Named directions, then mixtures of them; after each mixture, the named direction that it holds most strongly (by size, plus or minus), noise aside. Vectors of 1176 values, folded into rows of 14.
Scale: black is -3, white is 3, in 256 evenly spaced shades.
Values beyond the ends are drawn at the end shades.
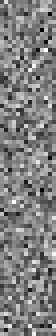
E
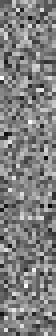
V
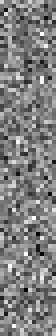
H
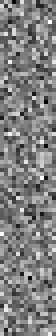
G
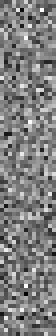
V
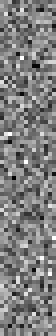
V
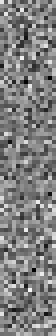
V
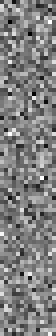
G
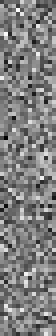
V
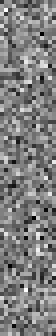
H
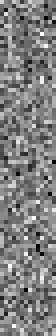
H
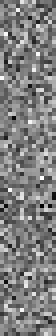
V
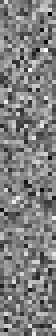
E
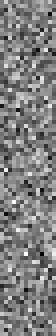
E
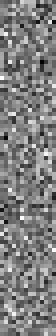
V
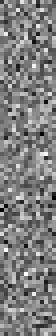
V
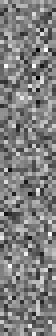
E
